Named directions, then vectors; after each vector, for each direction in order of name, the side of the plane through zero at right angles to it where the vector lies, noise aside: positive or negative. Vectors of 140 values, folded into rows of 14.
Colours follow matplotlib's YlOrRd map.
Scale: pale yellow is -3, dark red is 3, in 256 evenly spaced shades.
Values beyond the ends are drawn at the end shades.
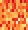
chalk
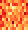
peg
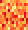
negative, positive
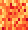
negative, negative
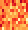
positive, positive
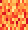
negative, positive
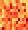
negative, negative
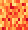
negative, negative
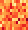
negative, negative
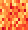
negative, negative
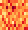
positive, negative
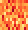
positive, negative
